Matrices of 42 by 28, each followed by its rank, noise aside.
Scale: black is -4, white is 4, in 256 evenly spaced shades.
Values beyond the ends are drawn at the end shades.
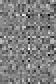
four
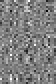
four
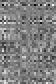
three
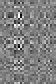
two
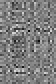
three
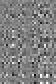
three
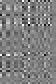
two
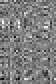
four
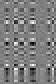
one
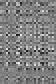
two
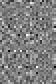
four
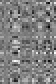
three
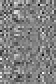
four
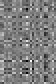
two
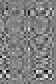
three
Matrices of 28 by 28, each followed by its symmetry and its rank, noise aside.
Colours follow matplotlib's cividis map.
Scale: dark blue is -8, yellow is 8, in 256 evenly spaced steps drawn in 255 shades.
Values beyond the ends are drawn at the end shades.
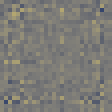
no symmetry, rank four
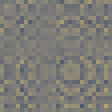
symmetric, rank two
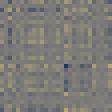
symmetric, rank two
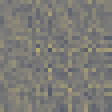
no symmetry, rank four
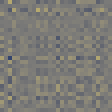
no symmetry, rank two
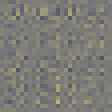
no symmetry, rank three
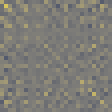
symmetric, rank three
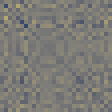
symmetric, rank three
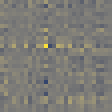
no symmetry, rank three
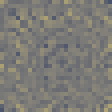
symmetric, rank four
